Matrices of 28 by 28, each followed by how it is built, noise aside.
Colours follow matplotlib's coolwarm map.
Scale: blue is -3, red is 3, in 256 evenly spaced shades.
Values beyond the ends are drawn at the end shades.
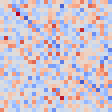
Toeplitz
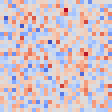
repeating rows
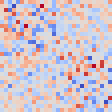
block diagonal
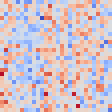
blocks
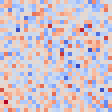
Toeplitz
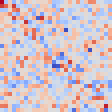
banded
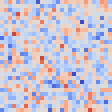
Toeplitz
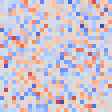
Toeplitz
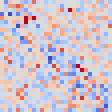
banded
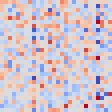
uneven columns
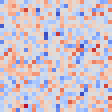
repeating rows
